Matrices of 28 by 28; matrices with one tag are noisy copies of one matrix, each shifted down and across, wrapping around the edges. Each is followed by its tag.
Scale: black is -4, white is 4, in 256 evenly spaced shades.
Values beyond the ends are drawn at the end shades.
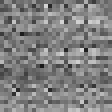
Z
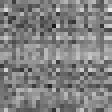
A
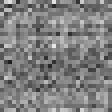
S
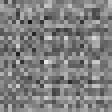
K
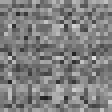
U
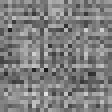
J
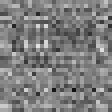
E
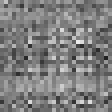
A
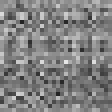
S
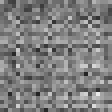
Z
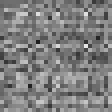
U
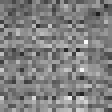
Z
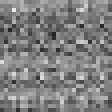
S
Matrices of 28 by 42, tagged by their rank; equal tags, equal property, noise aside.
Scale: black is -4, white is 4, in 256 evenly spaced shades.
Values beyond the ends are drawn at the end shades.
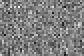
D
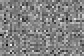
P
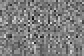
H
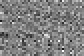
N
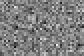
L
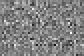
L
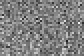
N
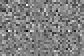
P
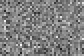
D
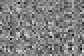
N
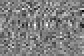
P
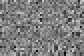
N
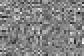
N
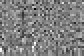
D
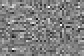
L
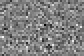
D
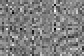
H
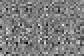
P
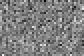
D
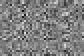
P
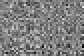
P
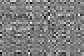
H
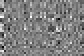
H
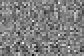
L
